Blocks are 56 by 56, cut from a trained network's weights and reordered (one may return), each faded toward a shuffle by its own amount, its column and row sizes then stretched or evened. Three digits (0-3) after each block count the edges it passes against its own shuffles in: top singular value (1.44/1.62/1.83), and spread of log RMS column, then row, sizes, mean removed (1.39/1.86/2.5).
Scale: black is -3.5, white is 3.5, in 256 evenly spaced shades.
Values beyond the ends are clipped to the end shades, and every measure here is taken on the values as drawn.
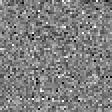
0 0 2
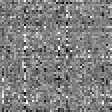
1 3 1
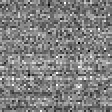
2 1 1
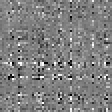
3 3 3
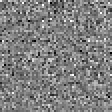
0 1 2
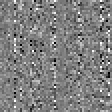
1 3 0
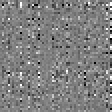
1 3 2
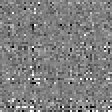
2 2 3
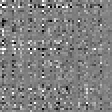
1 3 3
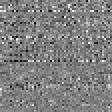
2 1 3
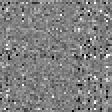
2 2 2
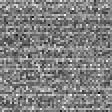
3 1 0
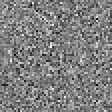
0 1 0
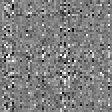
0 3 2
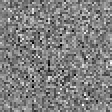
0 2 0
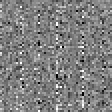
1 3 1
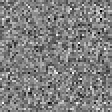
2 2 1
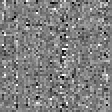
0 3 1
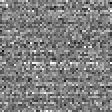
2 0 2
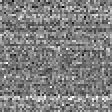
2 0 2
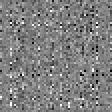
1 3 1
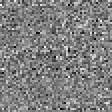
0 0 2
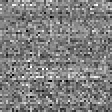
2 2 2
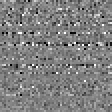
1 0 3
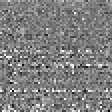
1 1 3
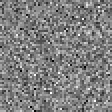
0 0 0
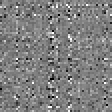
0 3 2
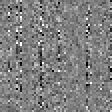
3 3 0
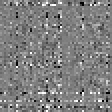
1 3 3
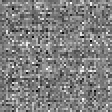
1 3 0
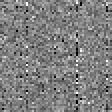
3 2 0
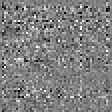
3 2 3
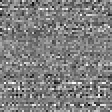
0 0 3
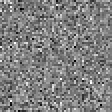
0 2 1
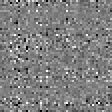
0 2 3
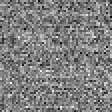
0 1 0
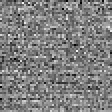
1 2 1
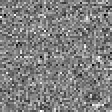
1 0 1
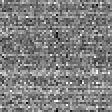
3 2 0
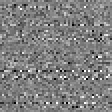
2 0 3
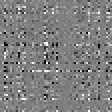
1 3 3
